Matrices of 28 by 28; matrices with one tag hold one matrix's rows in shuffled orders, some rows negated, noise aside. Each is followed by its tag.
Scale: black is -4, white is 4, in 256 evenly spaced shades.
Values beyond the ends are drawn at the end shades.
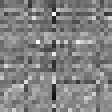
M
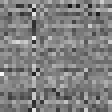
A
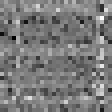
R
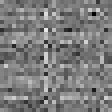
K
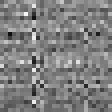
A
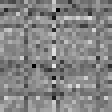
M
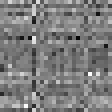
A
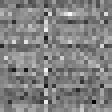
K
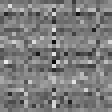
M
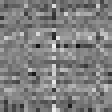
M
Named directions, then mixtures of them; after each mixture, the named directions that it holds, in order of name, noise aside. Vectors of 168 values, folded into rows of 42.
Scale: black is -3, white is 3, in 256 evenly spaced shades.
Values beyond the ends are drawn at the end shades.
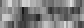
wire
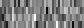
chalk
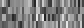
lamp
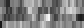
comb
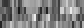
chalk, comb.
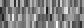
chalk.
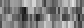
comb, wire.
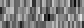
chalk, comb, lamp.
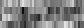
wire.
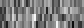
chalk.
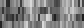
comb, lamp.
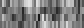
comb, lamp, wire.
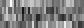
chalk, wire.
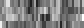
comb, lamp.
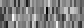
chalk.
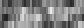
wire.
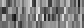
lamp.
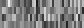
lamp.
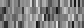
chalk, lamp.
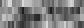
wire.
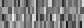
chalk, lamp.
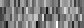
chalk, lamp.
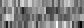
chalk, wire.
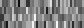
chalk.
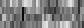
comb, lamp, wire.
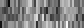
chalk, comb, lamp.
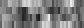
comb, wire.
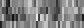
comb, lamp.
